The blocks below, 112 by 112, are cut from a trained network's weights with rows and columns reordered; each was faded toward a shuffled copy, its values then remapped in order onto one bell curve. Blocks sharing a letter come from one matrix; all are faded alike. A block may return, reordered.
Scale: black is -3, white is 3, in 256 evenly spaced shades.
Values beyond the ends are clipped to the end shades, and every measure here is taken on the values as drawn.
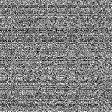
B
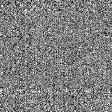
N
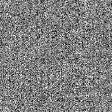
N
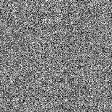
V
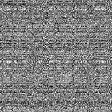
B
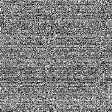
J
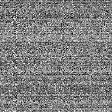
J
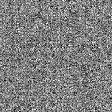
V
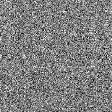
V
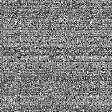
J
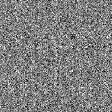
N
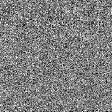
N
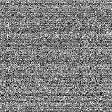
J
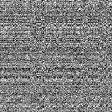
B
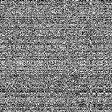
B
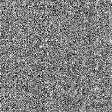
N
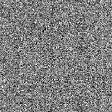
V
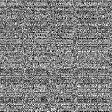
B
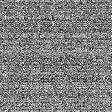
J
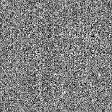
N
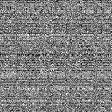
B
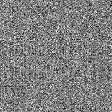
V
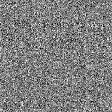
N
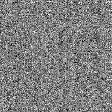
V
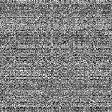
B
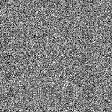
V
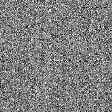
N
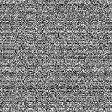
B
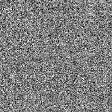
V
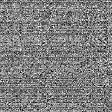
J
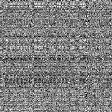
B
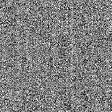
N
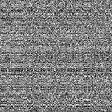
B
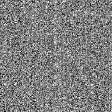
N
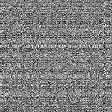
B
